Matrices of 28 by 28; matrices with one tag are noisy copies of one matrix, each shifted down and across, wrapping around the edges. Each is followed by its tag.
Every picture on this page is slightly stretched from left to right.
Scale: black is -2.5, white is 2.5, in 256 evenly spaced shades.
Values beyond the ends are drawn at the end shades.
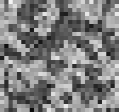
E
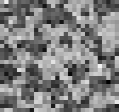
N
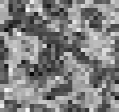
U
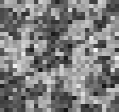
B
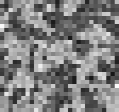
E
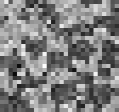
N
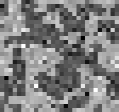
U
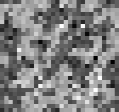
B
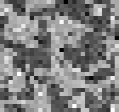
U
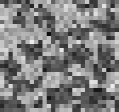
N
